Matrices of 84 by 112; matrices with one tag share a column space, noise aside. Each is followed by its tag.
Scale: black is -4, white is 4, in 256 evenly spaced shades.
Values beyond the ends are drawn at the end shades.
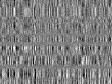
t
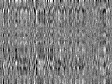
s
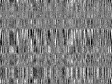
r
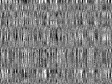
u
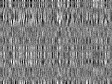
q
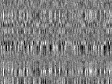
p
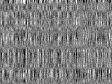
u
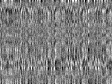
s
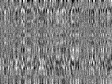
s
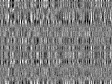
q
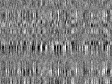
p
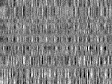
t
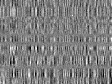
t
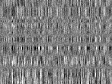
t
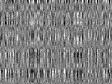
u
